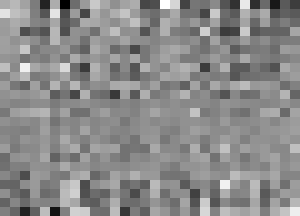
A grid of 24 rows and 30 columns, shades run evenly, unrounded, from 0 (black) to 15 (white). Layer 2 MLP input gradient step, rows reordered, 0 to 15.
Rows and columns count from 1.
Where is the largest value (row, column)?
1, 17
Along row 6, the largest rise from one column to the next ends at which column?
10
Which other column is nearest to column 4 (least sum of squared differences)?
15
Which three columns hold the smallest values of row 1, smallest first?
7, 28, 5
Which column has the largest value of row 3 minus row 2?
9
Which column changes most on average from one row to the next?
3
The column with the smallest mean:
24
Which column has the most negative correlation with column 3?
21
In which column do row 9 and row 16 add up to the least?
14
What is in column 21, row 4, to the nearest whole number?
12
